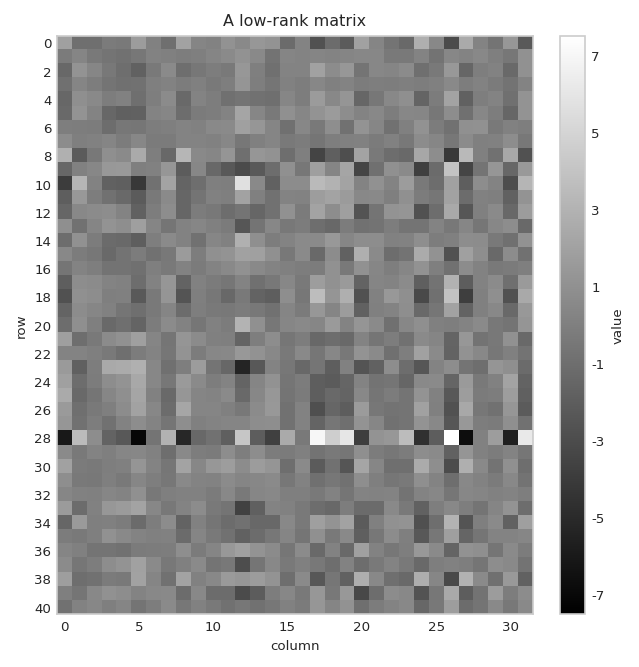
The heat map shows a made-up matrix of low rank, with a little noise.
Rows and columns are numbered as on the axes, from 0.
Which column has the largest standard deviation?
26
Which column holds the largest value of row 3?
12
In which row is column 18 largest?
28
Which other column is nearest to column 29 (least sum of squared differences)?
22
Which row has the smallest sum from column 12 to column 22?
23
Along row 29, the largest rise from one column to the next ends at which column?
27
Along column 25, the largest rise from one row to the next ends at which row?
29
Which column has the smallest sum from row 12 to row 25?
20
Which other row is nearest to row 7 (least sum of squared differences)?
32
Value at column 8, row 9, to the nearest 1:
-2
